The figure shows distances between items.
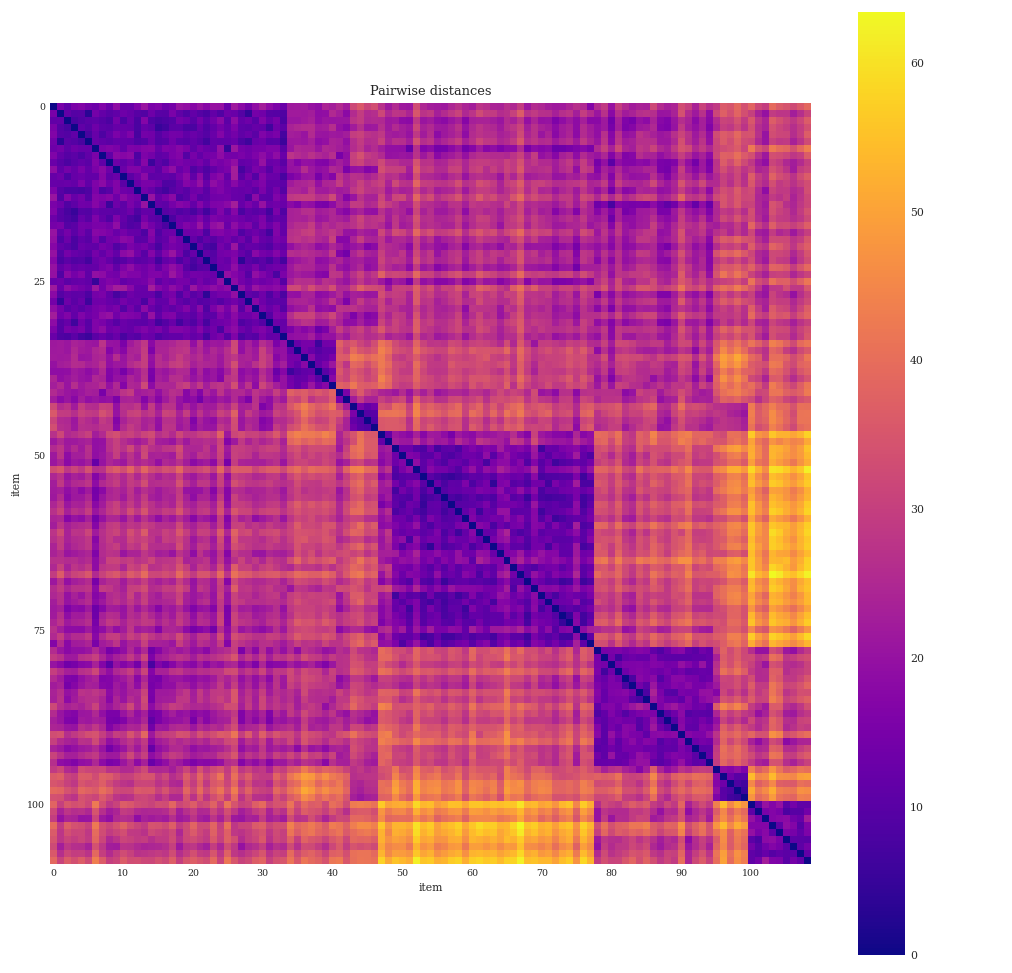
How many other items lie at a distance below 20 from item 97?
4
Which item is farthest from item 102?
67
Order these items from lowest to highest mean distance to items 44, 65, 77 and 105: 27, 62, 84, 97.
27, 62, 84, 97
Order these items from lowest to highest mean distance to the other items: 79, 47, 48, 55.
55, 79, 48, 47
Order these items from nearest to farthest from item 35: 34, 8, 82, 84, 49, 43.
34, 8, 84, 82, 49, 43
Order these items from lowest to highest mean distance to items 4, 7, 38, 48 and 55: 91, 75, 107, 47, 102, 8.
8, 75, 47, 102, 91, 107
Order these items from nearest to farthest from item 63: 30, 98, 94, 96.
30, 94, 96, 98
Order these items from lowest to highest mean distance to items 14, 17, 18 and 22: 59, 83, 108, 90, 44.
83, 59, 44, 90, 108
